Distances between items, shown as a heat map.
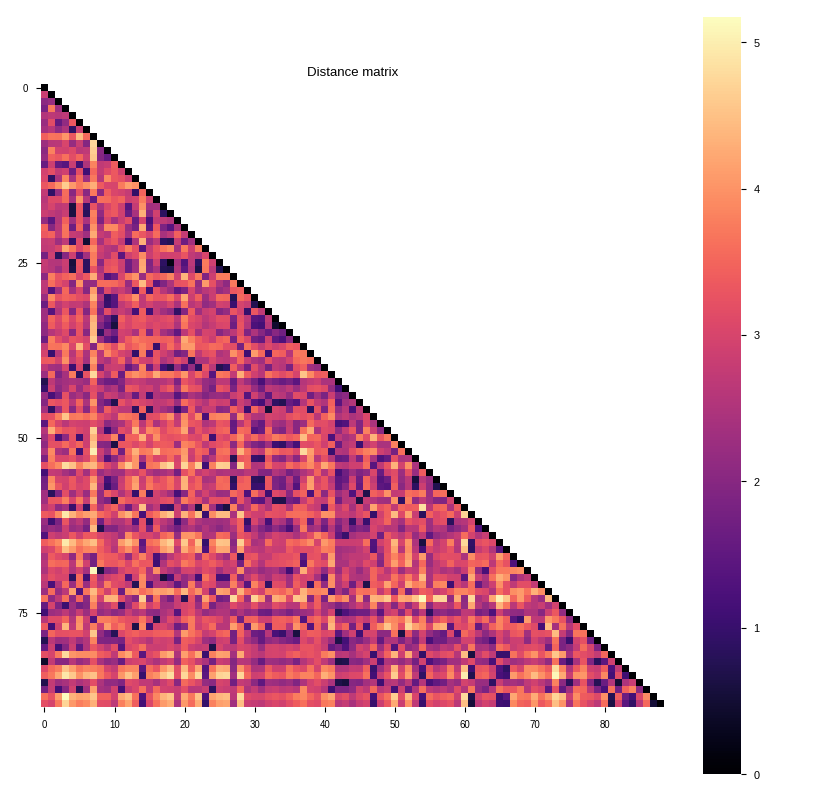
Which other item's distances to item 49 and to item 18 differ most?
25
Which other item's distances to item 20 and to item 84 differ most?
73
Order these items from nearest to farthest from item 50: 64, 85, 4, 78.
85, 64, 4, 78
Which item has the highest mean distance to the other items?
7
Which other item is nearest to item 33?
34
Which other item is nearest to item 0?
82
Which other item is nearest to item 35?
8
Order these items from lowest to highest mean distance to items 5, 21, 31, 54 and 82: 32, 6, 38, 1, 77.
6, 32, 1, 38, 77
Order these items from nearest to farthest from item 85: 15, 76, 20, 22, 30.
30, 76, 15, 22, 20
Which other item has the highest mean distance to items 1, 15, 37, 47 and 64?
52
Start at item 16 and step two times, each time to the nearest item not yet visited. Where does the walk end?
68
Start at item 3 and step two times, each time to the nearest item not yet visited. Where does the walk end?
11
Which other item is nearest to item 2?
24
